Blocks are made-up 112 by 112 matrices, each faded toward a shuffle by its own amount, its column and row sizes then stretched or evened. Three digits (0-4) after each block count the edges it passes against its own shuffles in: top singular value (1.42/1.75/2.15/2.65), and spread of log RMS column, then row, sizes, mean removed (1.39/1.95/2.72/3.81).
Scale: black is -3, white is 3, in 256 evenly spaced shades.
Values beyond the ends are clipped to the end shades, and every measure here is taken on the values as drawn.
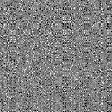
4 2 1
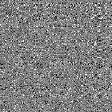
3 1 2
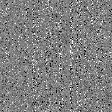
1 3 0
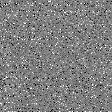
0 0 2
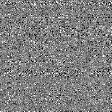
1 2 3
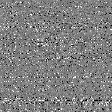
2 0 3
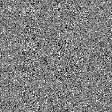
2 2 1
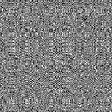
4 2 0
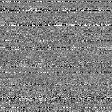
3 0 4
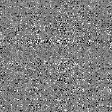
1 3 3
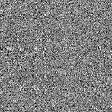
2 1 1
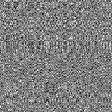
4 0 0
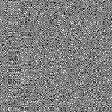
4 0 0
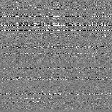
4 1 4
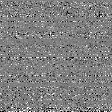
2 1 4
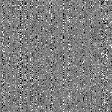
3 4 0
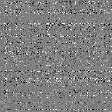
1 2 4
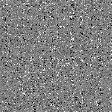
0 2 2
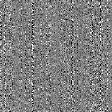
3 4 1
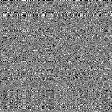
4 0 3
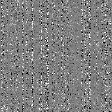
1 4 1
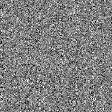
1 2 0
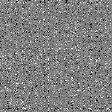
0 3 2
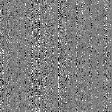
2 4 0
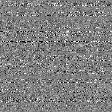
0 0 4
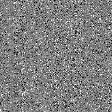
2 2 0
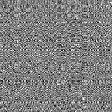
4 0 3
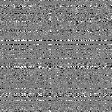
4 2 4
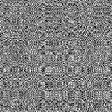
4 0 2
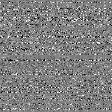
2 0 4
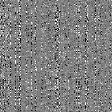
3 4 1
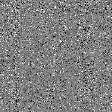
0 2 1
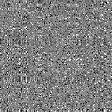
3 2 1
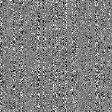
2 4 2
